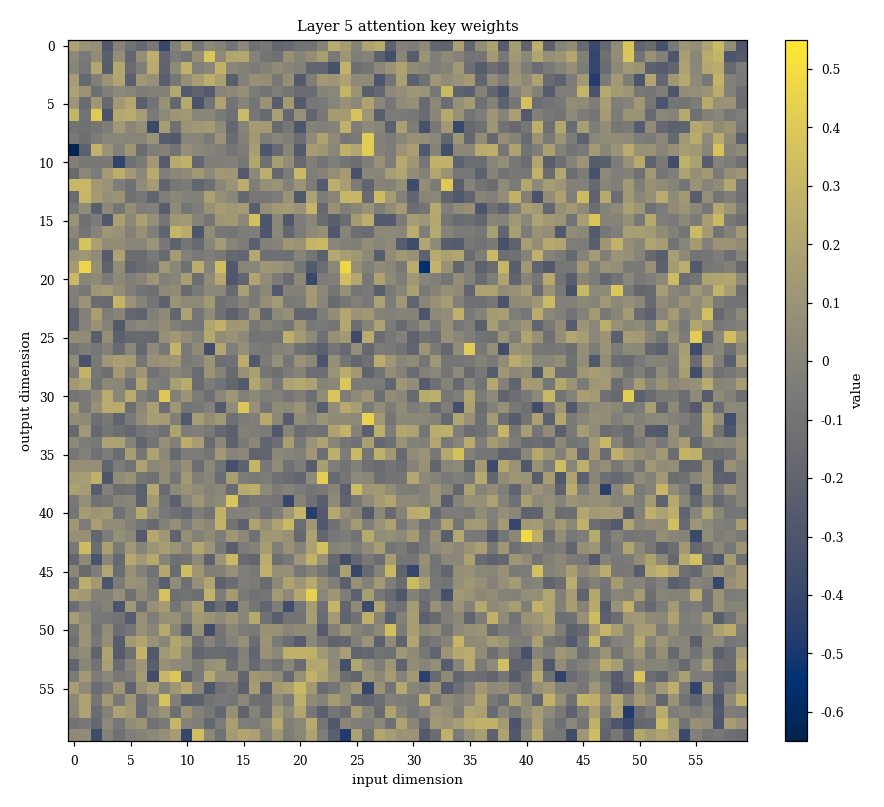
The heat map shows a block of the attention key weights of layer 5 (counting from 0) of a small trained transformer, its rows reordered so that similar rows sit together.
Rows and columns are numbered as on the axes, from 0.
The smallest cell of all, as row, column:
9, 0
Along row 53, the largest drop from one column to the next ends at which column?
39
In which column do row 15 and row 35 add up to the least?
17
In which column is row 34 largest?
47
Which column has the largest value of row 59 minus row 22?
38
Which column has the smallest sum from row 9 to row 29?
36
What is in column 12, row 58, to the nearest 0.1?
-0.2
